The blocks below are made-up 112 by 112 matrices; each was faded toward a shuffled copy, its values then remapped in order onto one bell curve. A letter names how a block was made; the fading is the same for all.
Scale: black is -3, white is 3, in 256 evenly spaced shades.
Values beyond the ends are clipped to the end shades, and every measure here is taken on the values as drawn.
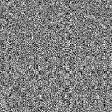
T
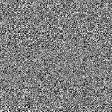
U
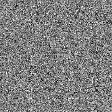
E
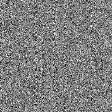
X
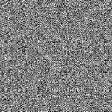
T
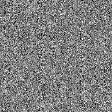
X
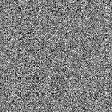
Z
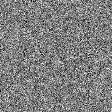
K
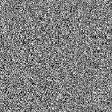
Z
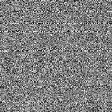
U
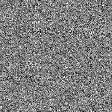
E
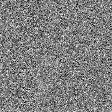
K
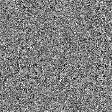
E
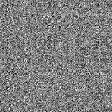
Z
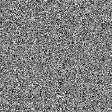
E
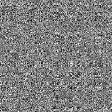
U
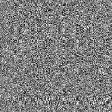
T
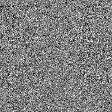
E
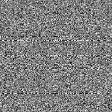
U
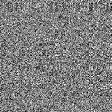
Z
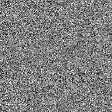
E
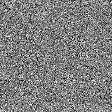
E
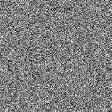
Z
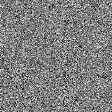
E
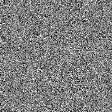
E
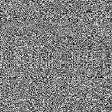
U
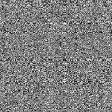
U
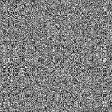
T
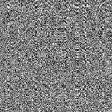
T
